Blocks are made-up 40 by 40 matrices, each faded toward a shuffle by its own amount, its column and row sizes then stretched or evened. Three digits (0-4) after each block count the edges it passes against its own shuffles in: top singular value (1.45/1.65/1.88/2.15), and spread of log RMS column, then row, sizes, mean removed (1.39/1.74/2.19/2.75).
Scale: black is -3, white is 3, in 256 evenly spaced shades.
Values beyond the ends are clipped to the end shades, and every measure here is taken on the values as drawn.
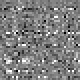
2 1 4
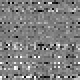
2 0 4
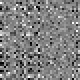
3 3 1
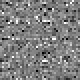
1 1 2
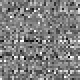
3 0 3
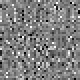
3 1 0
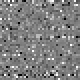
2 0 3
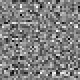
3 1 2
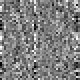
3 3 0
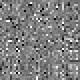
2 1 1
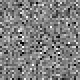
2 2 1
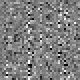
1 3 0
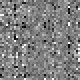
1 3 0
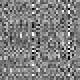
4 3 1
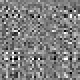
4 3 3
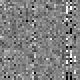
2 3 1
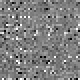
0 2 3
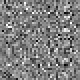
3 2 1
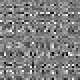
4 1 4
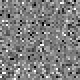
1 1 1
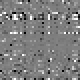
3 2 4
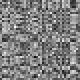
4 2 0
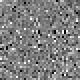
2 1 0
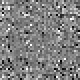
0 3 2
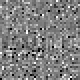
0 0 1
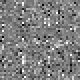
0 2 1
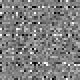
2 1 4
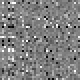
2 3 2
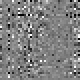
1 4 2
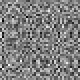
4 1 2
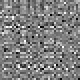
4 0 2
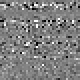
0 0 4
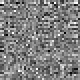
3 0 1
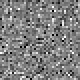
1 0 0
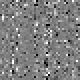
0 3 1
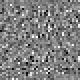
2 0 2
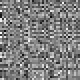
4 3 0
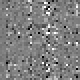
0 3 2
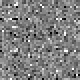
1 1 2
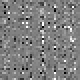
0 4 1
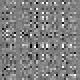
4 4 3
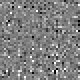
0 2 1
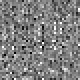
2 2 1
